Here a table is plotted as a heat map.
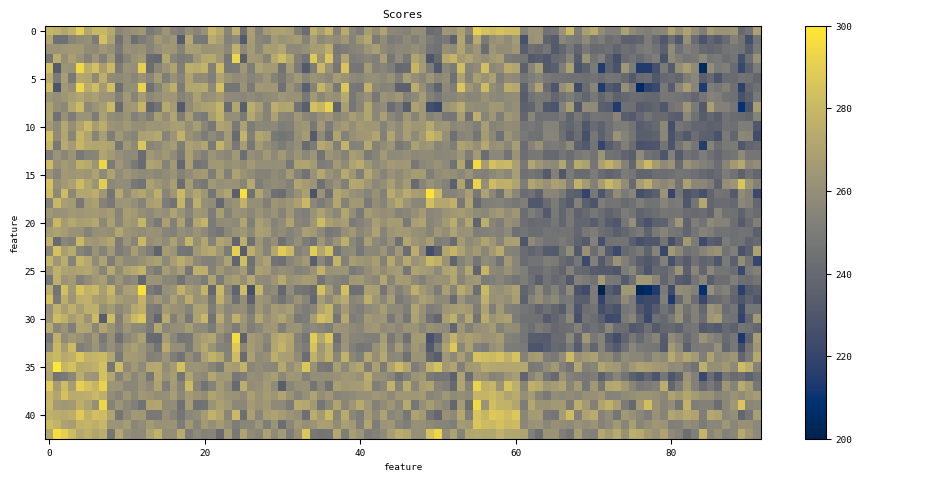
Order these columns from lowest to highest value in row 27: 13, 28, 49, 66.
66, 13, 28, 49
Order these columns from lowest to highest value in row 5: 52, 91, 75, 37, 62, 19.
75, 91, 52, 62, 19, 37
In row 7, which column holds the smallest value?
89
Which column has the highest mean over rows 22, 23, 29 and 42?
1
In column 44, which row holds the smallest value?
8
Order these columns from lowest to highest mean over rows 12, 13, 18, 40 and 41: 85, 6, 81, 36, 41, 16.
81, 85, 16, 41, 36, 6
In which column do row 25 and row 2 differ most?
56
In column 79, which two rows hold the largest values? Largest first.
37, 42
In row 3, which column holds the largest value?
24
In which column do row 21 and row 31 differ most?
52
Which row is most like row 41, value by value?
38
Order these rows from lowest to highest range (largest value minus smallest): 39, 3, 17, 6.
39, 3, 17, 6
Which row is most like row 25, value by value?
20
